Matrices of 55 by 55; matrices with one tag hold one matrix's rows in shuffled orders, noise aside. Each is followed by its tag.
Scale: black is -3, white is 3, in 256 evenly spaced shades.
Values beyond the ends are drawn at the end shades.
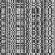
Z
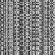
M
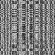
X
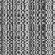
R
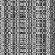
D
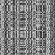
D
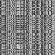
Z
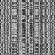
X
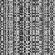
M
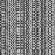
Z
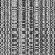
X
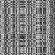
D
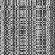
D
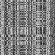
D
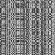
Z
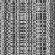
D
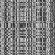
D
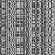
Z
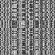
X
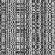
Z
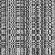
Z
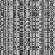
M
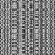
X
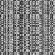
M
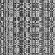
M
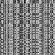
M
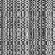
R
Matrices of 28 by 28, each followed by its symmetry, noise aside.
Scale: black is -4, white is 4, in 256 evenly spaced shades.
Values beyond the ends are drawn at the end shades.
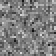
symmetric across the other diagonal.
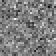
symmetric across the other diagonal.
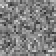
same after a half turn.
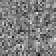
antisymmetric.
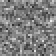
mirrored left to right.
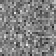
mirrored top to bottom.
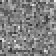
antisymmetric.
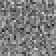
same after a half turn.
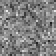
antisymmetric.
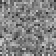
mirrored left to right.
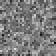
symmetric.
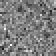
symmetric across the other diagonal.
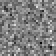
same after a half turn.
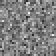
same after a half turn.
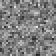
same after a half turn.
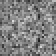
mirrored top to bottom.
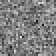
antisymmetric.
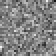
symmetric.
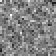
symmetric.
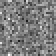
mirrored top to bottom.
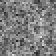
mirrored top to bottom.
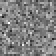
same after a half turn.
